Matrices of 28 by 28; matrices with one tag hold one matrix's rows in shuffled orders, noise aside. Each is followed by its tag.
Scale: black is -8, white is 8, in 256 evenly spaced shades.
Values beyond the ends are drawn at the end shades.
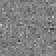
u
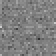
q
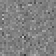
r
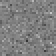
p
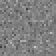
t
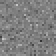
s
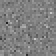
t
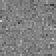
u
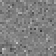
s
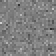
u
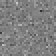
s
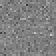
t
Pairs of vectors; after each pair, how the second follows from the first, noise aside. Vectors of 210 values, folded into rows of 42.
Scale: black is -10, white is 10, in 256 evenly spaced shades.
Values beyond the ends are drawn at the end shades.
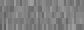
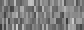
scaled up.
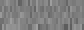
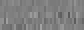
wrapped around, partly zeroed.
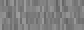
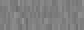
reversed, shrunk.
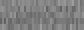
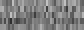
scaled up.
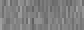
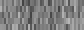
wrapped around, negated, scaled up.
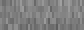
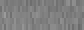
reversed, shrunk.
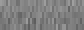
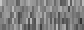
scaled up.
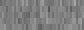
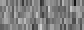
negated, scaled up.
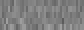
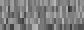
negated, scaled up.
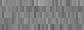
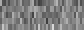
negated, scaled up.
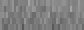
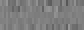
wrapped around, partly zeroed.
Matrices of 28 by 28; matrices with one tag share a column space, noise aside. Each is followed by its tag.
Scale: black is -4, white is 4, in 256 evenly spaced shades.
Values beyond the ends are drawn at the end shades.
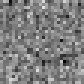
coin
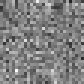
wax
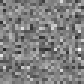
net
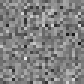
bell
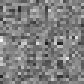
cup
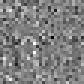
cup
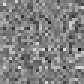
net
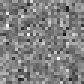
bell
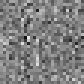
cup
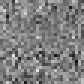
coin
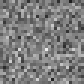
net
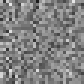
wax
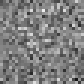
bell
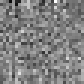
wax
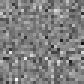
coin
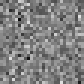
bell
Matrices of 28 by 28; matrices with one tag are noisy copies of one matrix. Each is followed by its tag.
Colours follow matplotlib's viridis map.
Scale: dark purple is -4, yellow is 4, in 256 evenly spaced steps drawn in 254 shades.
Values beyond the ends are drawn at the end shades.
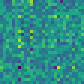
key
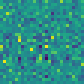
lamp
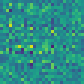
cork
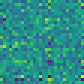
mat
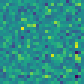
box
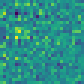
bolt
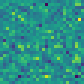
box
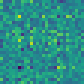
key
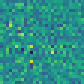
cork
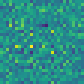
cork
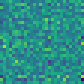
mat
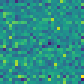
mat
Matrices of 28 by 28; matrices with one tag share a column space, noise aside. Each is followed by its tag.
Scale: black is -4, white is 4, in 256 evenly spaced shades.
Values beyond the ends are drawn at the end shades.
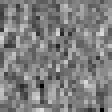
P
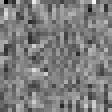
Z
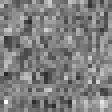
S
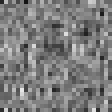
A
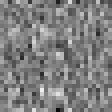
A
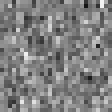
S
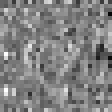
A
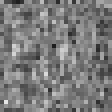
A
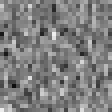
P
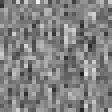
A
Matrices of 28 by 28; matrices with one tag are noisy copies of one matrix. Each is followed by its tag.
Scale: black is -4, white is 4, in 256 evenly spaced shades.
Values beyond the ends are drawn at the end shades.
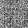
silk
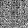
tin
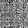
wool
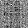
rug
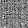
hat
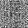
rug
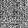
tin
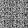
silk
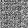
hat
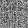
hat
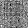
rug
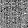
hat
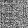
wool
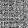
wool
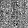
tin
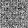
hat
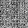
tin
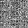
tin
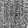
rug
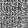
hat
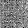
wool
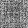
rug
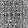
rug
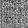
hat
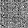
hat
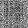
rug
